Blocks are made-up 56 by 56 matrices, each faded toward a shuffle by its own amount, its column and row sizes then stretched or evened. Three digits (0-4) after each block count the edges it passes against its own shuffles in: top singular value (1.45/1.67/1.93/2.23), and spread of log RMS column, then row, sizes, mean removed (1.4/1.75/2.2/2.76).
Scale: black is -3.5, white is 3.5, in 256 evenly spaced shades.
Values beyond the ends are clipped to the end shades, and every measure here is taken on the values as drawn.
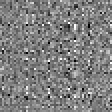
2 3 2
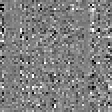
2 4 3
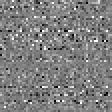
2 0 4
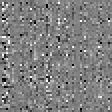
1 4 2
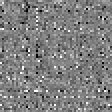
1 2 3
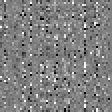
2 4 0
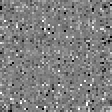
0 2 1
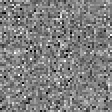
1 2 0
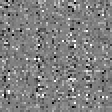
0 3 3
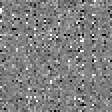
0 3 2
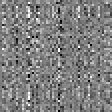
4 4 0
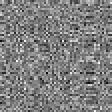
4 1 3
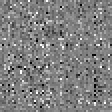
1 3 2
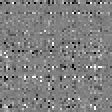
1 3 4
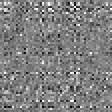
4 3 4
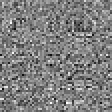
3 0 2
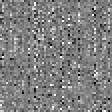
1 4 0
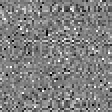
4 0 1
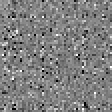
0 3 2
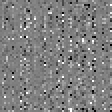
2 4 0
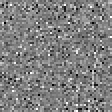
0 1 2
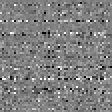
3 1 4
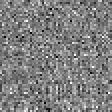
2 0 1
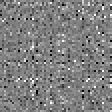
3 3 2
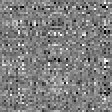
3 2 3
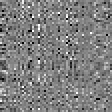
4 4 0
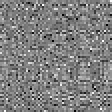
4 0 2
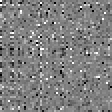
3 2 1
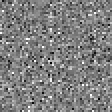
0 2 0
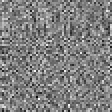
4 2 1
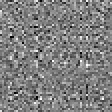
4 3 2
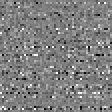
0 0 4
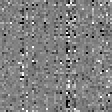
2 4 1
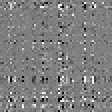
4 4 4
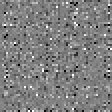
0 3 3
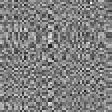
4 3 0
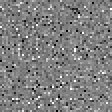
1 0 0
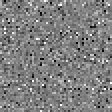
0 1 1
